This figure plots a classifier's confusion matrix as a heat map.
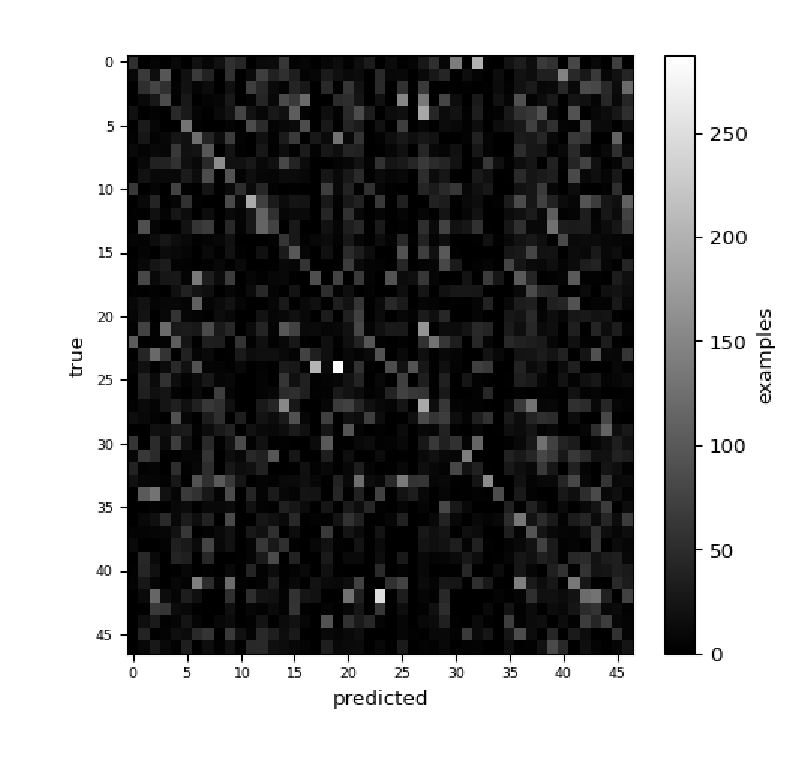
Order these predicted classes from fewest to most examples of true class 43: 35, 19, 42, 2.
19, 35, 42, 2
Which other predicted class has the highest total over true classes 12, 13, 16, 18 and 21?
39
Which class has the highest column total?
27
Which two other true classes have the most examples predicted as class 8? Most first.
33, 26
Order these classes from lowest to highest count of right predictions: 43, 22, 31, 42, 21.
43, 21, 22, 42, 31
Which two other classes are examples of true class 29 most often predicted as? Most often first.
44, 20
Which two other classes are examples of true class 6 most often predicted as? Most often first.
19, 45
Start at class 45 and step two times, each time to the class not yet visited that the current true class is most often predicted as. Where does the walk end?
9
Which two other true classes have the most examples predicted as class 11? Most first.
5, 2
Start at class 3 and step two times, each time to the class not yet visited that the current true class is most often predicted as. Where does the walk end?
14
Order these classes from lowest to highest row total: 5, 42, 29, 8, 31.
29, 5, 31, 8, 42
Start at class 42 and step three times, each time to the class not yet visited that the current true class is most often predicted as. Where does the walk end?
46
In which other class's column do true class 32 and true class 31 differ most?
13
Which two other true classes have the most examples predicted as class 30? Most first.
0, 32
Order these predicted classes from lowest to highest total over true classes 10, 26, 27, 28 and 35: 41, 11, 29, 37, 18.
11, 41, 18, 37, 29
